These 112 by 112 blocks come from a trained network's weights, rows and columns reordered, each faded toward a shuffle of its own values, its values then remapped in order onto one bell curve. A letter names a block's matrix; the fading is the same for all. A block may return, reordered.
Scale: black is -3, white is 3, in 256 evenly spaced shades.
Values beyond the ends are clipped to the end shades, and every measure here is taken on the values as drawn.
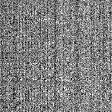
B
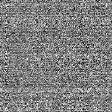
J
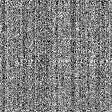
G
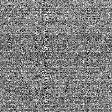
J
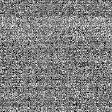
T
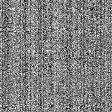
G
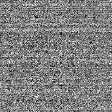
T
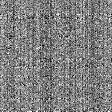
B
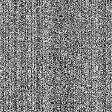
B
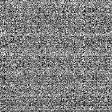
J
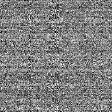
T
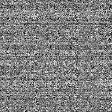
T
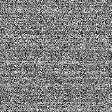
J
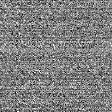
T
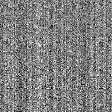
B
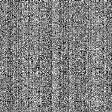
B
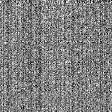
B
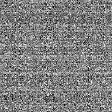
J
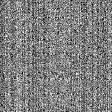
G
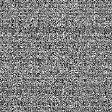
J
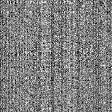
B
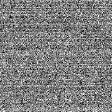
T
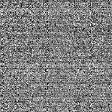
J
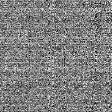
J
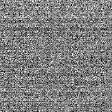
T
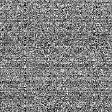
J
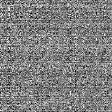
T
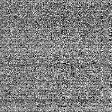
J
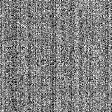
B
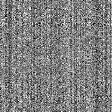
B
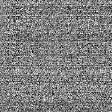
T
